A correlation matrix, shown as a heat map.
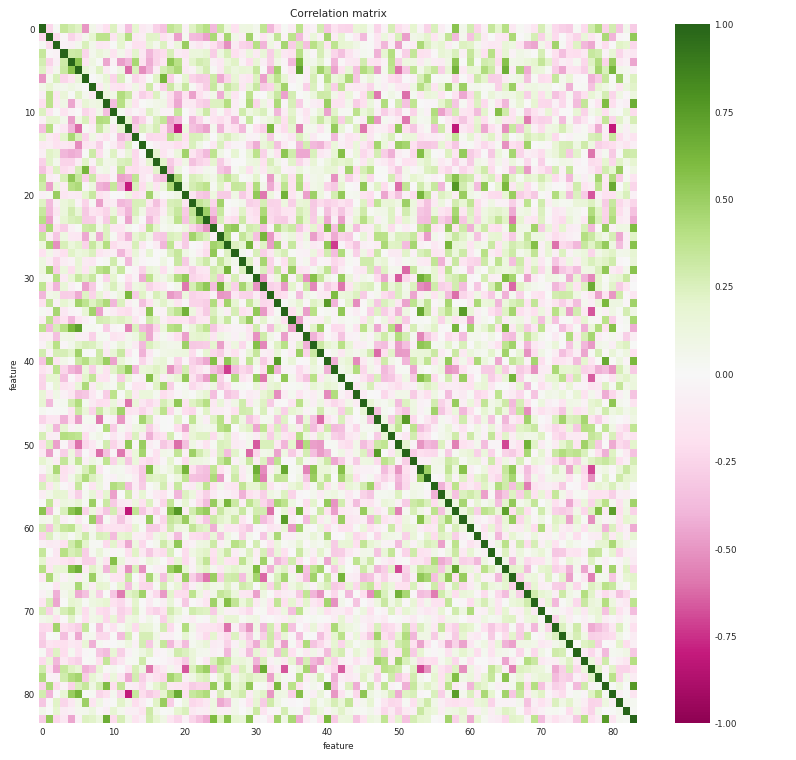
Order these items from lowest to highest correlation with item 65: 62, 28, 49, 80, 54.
28, 49, 54, 62, 80
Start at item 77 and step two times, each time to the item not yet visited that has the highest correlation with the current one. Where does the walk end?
25
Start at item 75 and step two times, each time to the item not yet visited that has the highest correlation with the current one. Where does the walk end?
47
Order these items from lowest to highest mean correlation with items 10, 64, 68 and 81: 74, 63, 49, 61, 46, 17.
61, 49, 63, 17, 46, 74
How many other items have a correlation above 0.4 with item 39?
3
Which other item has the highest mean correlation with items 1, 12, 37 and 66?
50
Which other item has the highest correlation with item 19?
58
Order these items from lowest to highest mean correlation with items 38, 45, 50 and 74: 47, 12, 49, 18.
18, 49, 12, 47
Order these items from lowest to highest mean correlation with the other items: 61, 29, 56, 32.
32, 56, 61, 29
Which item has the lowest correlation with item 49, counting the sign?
15
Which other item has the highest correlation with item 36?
5
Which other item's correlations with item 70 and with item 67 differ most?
79
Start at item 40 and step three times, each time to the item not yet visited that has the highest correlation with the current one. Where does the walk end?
83
